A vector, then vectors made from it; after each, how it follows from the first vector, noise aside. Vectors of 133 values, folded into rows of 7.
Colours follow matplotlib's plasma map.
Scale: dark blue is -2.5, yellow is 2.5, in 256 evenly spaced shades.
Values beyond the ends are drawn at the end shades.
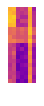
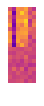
reversed, negated, partly zeroed.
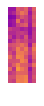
negated, shrunk.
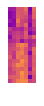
negated, shrunk.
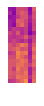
negated, shrunk.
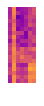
reversed, shrunk.
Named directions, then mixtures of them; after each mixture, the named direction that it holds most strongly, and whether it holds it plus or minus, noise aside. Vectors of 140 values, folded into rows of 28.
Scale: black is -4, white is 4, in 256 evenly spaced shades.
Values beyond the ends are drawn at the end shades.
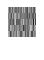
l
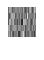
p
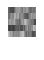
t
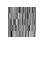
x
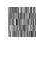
x, minus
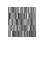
x, minus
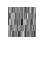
p, plus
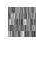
p, plus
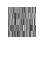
l, minus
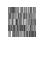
x, minus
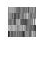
t, minus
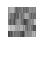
t, minus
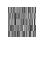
l, minus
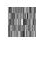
p, minus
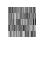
l, plus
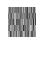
l, plus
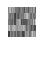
t, minus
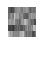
t, plus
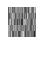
p, plus
